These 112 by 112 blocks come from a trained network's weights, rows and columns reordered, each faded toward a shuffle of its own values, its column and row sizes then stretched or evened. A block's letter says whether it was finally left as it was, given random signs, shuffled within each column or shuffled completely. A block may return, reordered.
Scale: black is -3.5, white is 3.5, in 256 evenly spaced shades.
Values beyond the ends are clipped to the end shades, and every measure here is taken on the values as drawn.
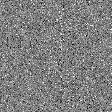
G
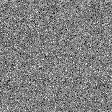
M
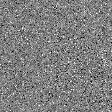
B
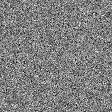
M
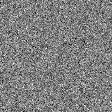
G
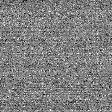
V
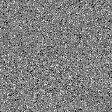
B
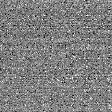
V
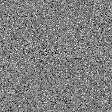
B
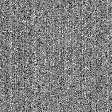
G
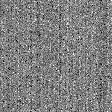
G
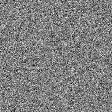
G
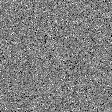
M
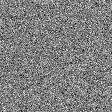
M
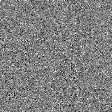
B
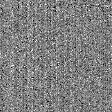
V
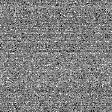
V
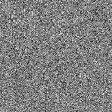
V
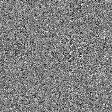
B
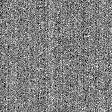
G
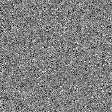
B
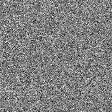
B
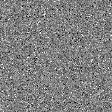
B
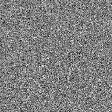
V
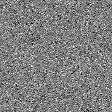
G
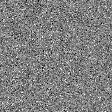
G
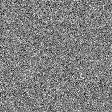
M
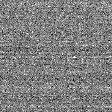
V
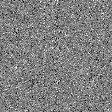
G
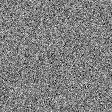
M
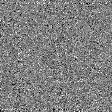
B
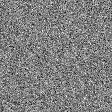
M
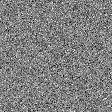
M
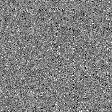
B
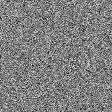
M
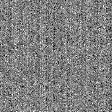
V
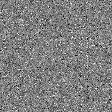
G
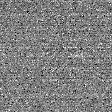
V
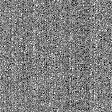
V
